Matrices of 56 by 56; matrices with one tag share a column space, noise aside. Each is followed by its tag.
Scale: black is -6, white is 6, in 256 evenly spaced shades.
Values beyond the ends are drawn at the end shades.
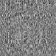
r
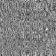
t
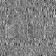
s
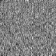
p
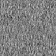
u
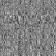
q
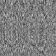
r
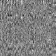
r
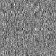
t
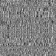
s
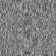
t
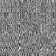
p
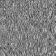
u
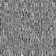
t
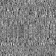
s
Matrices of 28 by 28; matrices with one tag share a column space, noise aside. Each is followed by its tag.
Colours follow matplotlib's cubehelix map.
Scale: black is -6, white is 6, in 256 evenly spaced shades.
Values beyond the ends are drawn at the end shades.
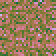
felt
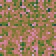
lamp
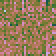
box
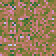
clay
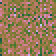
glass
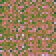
felt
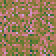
glass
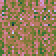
box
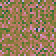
felt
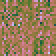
box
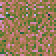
glass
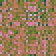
box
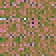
clay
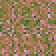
glass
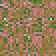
clay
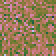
glass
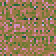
clay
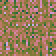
lamp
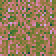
box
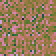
glass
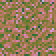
felt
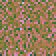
felt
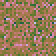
clay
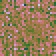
lamp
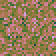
clay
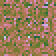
clay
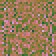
glass
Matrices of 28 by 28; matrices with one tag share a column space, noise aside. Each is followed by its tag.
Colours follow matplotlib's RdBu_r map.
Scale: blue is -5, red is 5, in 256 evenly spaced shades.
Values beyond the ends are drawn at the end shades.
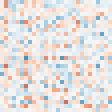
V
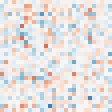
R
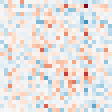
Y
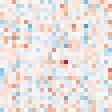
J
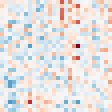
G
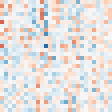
G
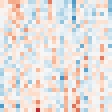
G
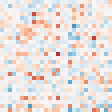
R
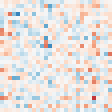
R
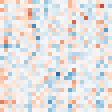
G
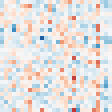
J
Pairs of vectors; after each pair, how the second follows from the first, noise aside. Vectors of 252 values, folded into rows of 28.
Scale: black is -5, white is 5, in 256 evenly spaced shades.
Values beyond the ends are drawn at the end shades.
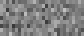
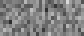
shuffled.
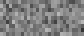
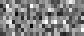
negated, scaled up.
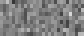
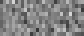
sign-scrambled.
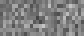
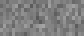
shrunk.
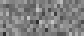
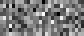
wrapped around, negated, scaled up.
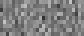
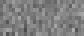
wrapped around, shrunk.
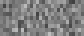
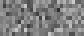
sign-scrambled.
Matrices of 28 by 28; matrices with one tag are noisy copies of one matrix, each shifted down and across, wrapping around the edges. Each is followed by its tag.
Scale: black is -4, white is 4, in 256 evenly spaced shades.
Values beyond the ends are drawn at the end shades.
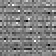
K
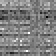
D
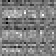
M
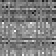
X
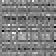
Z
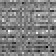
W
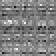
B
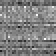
X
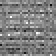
W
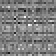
Z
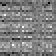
D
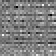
K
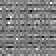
K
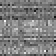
X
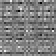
K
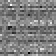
B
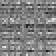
B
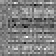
D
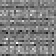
Z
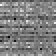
W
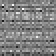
Z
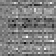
D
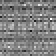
Z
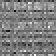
Z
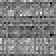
X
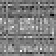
X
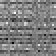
W
